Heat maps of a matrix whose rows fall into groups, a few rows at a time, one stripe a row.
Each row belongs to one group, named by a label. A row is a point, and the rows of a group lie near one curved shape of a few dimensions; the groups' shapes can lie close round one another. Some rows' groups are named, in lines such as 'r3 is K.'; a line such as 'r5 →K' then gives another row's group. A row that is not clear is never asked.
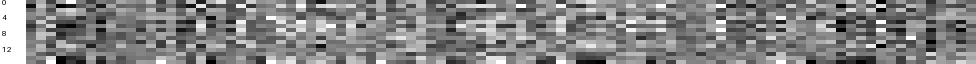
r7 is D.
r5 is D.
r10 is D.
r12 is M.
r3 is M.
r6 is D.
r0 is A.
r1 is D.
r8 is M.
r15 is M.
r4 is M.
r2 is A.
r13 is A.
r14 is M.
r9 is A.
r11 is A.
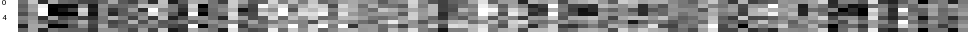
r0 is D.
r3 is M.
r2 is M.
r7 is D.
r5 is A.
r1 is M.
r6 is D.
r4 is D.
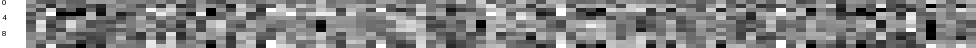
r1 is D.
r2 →M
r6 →A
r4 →A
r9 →D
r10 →M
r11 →M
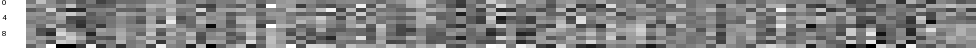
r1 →M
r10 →A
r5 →D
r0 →M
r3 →M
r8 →A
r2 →D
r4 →D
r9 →M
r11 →M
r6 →M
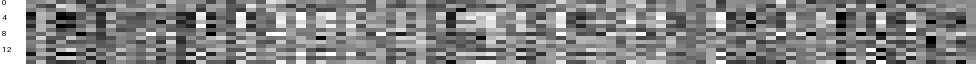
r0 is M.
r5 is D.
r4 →D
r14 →A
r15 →D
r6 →D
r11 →M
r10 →D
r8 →M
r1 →A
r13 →D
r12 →A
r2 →M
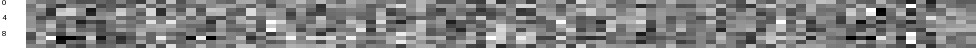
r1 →A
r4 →A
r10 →A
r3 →A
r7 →M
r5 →M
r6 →M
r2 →A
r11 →D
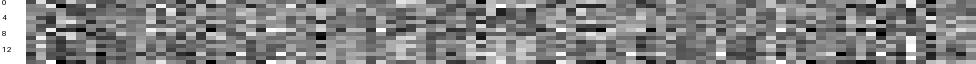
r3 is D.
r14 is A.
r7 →M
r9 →A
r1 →M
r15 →M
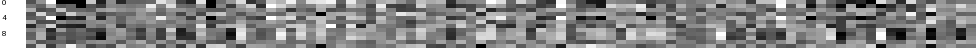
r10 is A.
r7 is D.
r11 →A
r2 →A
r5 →A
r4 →M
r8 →D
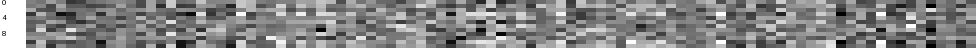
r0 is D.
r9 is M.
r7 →A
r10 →D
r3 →D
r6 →A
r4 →A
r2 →A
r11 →D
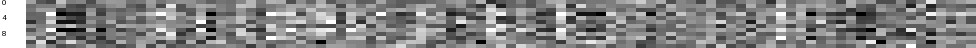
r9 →M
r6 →M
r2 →M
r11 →A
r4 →D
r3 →M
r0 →A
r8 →D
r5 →D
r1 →D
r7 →M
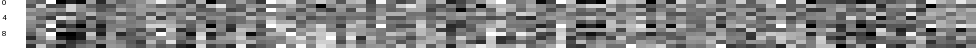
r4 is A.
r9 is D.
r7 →D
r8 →M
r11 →D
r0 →M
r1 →A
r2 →M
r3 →A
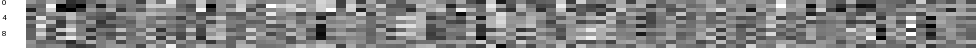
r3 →M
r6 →A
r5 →M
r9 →A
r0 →D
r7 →A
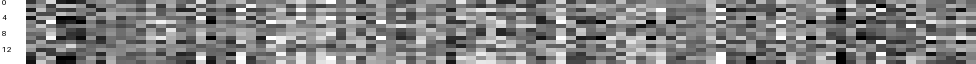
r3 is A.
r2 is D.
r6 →A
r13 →D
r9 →M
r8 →D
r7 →D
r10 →D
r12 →A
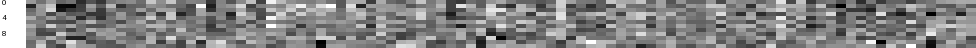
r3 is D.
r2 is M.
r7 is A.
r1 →D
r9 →D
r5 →A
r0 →M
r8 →A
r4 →M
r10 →A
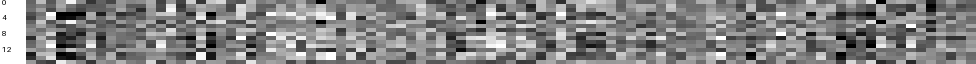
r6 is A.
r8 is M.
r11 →M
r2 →D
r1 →D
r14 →D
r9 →D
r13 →D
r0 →A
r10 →M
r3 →M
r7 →D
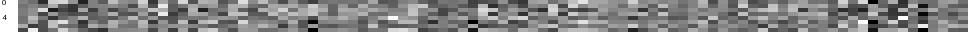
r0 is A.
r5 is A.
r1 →D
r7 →A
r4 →A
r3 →D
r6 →A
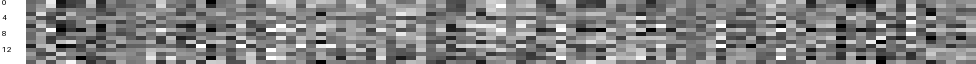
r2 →M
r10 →A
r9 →D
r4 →A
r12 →M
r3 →A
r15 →A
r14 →M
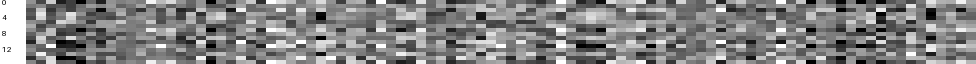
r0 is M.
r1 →A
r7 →M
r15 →M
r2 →D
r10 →D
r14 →D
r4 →A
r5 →A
